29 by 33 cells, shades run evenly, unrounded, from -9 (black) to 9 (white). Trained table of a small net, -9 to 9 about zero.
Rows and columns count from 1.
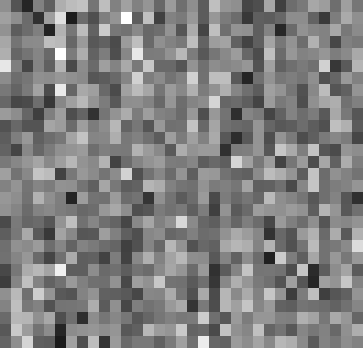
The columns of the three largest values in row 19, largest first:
17, 7, 14
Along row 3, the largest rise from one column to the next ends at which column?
6
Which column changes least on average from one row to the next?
24
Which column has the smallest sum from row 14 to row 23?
20
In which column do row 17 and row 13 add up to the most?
26
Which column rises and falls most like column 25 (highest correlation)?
4
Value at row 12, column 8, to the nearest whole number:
5
